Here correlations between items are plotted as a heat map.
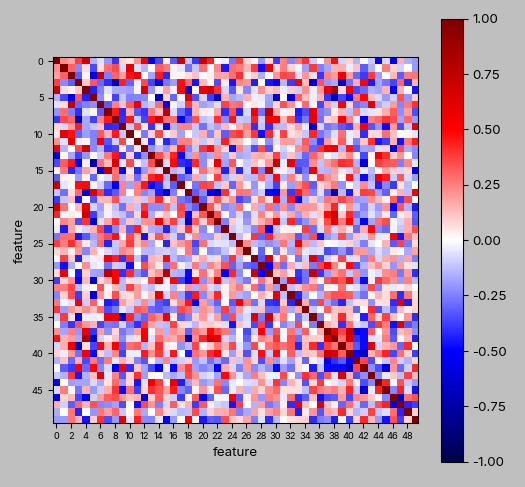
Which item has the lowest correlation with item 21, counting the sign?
18
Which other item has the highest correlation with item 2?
6
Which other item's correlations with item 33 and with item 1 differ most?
29
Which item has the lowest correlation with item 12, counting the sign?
46
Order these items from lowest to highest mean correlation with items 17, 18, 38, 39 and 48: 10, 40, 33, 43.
33, 10, 40, 43
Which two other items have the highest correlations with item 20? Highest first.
0, 4
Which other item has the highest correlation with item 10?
1
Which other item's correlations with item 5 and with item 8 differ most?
14
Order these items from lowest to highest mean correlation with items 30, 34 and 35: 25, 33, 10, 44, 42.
42, 33, 25, 44, 10
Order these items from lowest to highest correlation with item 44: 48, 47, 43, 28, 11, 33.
11, 43, 48, 33, 28, 47
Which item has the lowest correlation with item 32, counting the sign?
5
